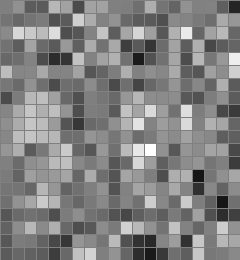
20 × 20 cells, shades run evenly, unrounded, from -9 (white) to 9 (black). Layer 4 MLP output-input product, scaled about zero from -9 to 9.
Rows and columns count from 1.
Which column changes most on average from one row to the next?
12
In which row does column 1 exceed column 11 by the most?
18
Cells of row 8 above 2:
5
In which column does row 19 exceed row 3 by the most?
16
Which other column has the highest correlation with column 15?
20
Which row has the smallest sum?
3
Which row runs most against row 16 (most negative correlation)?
19
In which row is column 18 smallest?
10
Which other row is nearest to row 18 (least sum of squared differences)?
8
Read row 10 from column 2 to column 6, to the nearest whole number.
-3 -5 -4 -2 3
